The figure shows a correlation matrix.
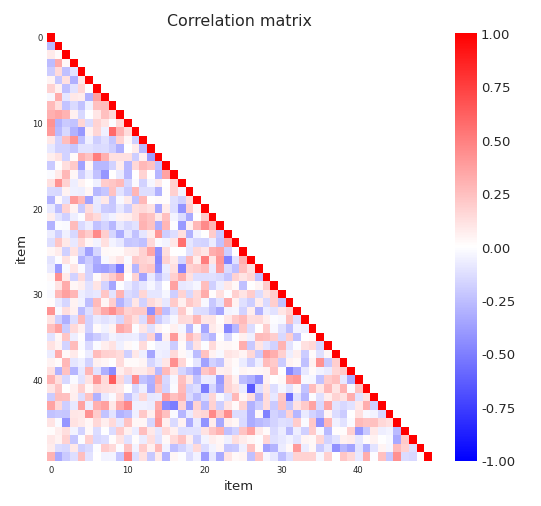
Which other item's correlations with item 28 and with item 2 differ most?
12
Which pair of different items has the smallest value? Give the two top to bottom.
26, 41
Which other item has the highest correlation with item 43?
10
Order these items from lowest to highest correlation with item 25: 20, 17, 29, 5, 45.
5, 29, 45, 17, 20
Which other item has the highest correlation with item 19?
3
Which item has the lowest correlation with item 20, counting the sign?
41
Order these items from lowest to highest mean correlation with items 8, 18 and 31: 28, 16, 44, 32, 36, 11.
36, 44, 28, 16, 32, 11
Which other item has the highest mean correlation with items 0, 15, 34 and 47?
9
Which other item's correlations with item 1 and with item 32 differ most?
0
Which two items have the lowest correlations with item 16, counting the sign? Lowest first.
43, 7
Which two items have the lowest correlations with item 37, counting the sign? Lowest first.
48, 13
